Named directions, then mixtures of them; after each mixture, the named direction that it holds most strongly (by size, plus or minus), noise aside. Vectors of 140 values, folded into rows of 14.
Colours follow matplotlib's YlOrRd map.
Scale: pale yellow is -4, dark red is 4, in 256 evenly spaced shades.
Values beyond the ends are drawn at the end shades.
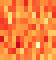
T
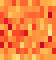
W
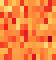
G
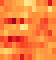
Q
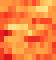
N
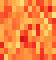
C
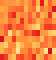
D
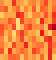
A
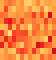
W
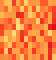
A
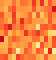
D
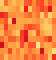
C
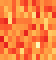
T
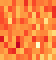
T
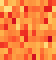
G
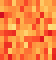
A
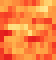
N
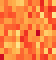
C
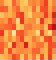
A
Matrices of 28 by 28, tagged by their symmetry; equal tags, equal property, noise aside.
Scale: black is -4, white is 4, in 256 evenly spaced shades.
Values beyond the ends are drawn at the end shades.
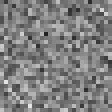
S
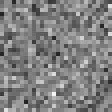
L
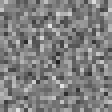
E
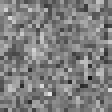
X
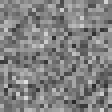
L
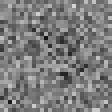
S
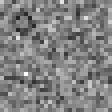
L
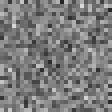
S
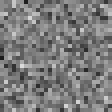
L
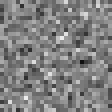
E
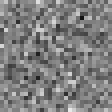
E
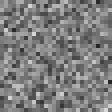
L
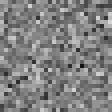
E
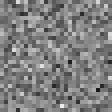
X
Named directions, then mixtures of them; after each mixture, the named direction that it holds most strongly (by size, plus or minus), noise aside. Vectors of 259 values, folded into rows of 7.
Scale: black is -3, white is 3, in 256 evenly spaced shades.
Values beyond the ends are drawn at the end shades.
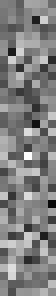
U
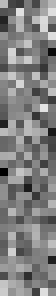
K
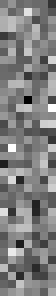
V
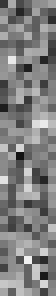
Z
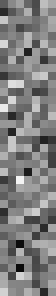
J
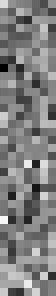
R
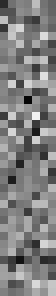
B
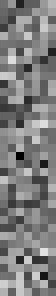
Z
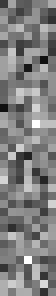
Z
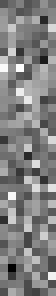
U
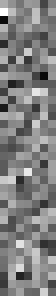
J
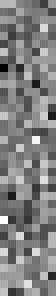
R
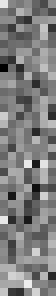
R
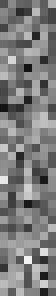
Z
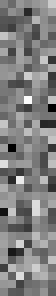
V
